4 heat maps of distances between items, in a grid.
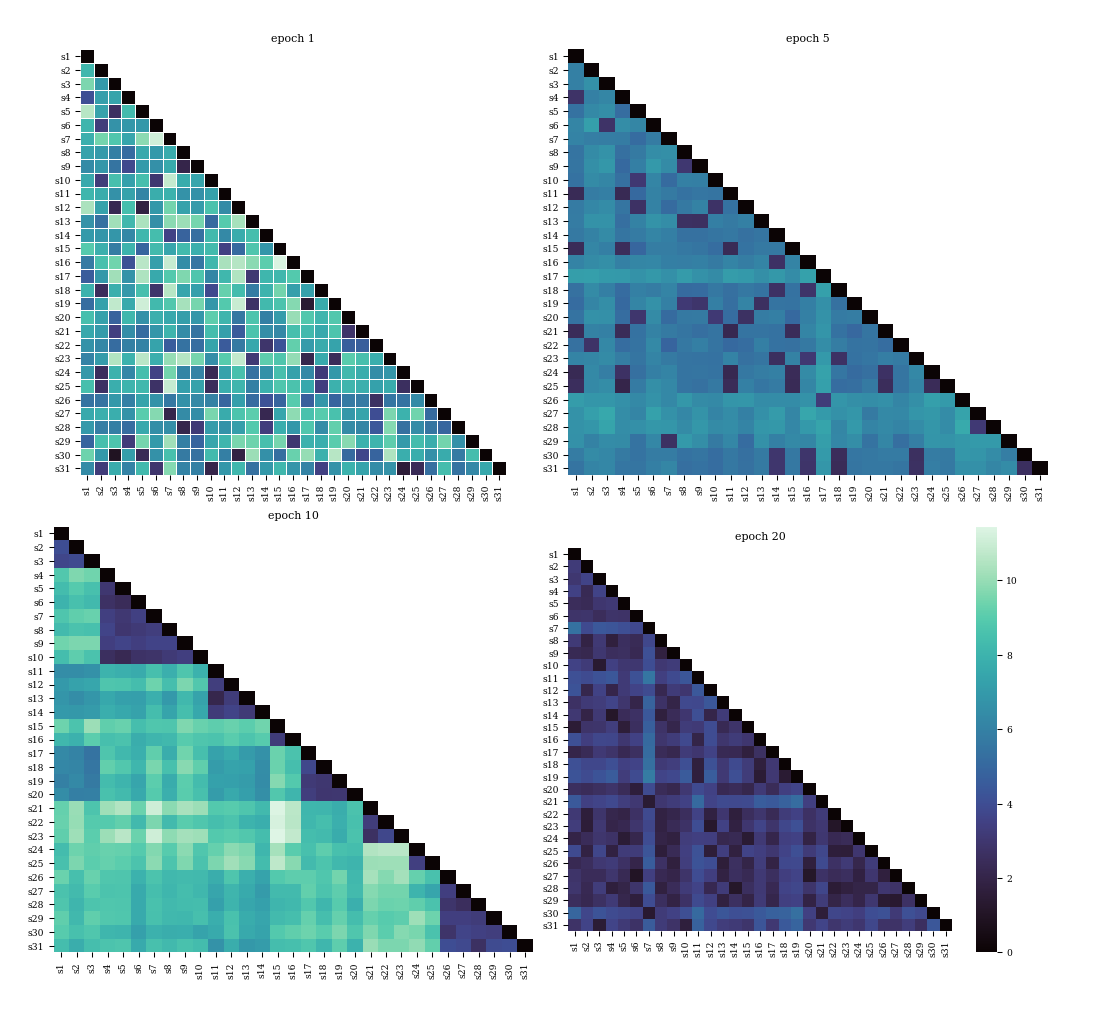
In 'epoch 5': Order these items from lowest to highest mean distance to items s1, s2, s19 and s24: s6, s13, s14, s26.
s13, s14, s6, s26
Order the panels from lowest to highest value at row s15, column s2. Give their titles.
epoch 20, epoch 5, epoch 1, epoch 10
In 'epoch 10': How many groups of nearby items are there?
8
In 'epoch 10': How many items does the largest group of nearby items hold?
7
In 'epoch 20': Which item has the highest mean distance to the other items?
s7
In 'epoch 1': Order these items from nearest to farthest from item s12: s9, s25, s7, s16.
s9, s25, s7, s16
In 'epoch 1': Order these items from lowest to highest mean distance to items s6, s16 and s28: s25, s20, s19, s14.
s25, s14, s20, s19
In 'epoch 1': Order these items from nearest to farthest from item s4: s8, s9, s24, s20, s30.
s9, s8, s24, s30, s20
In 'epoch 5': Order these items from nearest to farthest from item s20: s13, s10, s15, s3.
s10, s15, s13, s3
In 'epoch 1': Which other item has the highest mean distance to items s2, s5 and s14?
s16
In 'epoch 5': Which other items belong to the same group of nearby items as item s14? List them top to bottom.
s16, s18, s23, s30, s31
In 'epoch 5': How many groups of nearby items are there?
9
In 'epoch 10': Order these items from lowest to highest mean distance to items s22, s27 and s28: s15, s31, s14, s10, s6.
s31, s14, s6, s10, s15
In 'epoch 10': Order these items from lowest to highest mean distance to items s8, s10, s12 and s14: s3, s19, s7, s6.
s6, s7, s19, s3
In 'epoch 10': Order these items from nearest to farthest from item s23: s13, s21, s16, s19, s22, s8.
s21, s22, s19, s13, s8, s16
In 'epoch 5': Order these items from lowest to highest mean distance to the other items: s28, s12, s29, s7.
s12, s7, s29, s28
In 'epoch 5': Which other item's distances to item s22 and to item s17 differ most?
s2
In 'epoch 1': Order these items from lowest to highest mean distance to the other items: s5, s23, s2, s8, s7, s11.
s2, s8, s11, s5, s23, s7
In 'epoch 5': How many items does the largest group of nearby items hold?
7
